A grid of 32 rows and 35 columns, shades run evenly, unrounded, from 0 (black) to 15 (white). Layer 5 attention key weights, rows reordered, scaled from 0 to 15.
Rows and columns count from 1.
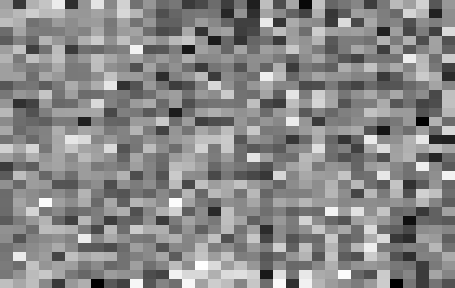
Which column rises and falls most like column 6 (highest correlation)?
29
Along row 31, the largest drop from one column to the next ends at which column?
21
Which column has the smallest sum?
13
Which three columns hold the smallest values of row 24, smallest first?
17, 33, 11
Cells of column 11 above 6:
26
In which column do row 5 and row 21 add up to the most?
14
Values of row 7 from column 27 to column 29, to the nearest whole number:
5 4 7
